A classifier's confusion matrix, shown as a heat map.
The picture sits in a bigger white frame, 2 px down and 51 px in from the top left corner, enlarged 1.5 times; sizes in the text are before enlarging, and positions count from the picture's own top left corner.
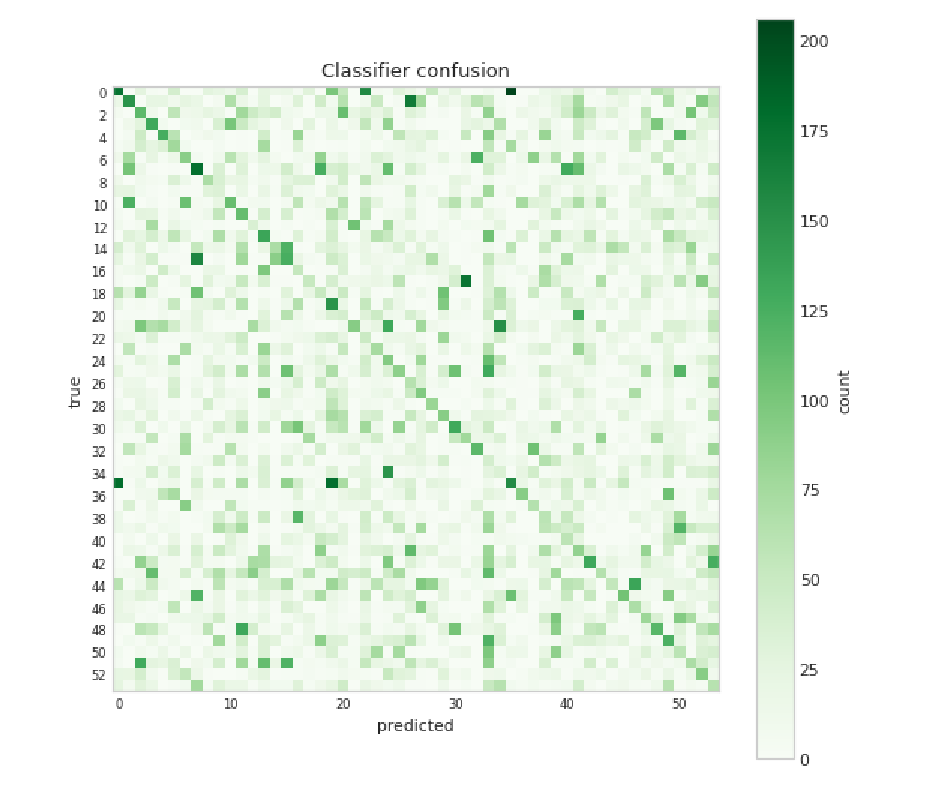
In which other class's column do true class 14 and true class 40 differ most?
15
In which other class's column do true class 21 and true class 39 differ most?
34
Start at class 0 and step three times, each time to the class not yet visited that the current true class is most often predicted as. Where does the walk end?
29
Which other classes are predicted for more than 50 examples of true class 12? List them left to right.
3, 21, 24
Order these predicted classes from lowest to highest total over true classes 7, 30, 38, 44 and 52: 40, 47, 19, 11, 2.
47, 2, 11, 19, 40
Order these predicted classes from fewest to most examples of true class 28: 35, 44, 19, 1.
1, 44, 35, 19
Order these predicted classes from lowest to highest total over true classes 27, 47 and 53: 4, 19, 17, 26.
4, 17, 26, 19
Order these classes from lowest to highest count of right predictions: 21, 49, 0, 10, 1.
21, 10, 49, 1, 0
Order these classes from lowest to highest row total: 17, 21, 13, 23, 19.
23, 19, 17, 13, 21
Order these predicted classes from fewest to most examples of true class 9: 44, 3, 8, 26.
3, 44, 8, 26
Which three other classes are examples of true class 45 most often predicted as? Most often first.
7, 35, 49
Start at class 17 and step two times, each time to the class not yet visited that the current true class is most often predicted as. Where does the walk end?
43
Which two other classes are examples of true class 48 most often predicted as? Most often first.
11, 30
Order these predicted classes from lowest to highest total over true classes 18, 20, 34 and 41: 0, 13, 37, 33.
0, 37, 13, 33
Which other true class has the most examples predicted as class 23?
50
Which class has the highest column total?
33
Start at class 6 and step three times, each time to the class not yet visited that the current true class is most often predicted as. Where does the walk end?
10
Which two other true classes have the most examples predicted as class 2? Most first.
51, 21
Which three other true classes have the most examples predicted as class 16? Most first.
38, 30, 4
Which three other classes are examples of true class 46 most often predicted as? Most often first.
27, 33, 5
